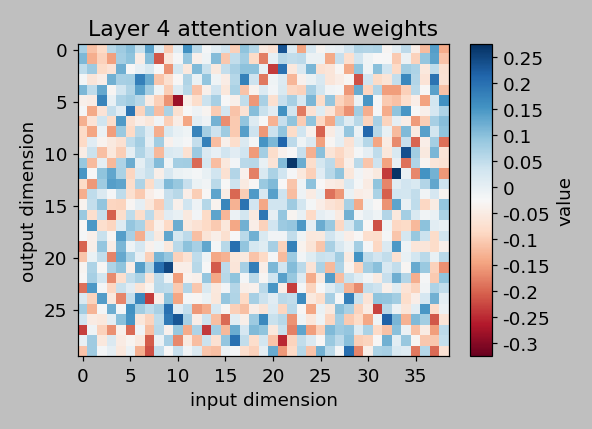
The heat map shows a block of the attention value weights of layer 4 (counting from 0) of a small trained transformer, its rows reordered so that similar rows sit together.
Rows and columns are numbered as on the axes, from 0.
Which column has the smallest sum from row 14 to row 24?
3
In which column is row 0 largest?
21
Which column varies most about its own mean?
22
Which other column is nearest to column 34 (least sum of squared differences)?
12
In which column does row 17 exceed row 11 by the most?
1
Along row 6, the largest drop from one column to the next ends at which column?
6
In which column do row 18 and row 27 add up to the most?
18
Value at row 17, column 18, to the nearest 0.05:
-0.05
